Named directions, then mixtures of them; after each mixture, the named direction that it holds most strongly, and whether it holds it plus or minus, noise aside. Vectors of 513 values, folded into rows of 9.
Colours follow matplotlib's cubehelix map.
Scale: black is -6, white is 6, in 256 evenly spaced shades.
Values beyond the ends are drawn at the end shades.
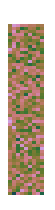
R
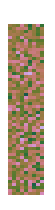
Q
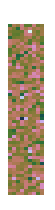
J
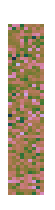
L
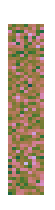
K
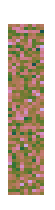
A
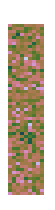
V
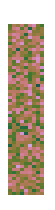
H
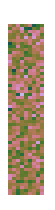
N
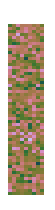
V, minus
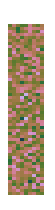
A, minus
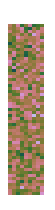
N, plus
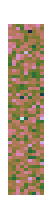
J, minus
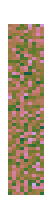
Q, minus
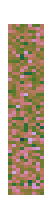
Q, minus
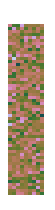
L, minus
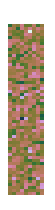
J, plus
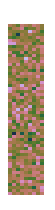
V, plus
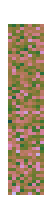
R, minus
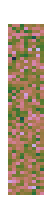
L, plus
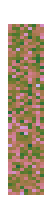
H, minus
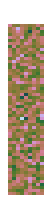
J, minus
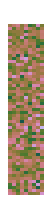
Q, plus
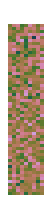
K, plus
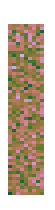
K, plus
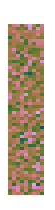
Q, minus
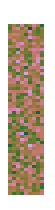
H, plus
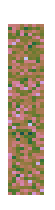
V, plus
